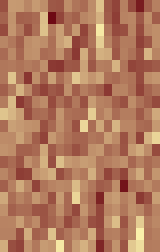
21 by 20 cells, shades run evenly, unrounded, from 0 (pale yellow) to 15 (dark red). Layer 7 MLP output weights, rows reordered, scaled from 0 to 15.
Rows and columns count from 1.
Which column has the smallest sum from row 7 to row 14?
2
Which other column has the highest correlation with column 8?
17
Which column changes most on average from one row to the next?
7
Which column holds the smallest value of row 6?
15
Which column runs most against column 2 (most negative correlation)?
4
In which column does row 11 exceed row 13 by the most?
6
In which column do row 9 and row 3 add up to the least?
13
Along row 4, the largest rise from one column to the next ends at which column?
10
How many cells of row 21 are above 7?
9
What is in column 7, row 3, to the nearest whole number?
8
